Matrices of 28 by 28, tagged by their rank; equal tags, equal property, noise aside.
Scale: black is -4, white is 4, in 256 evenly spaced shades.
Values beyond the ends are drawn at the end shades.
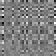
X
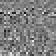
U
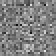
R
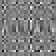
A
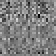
R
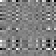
X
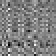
A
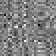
R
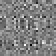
R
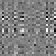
X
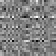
A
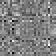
R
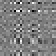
X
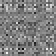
R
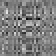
R
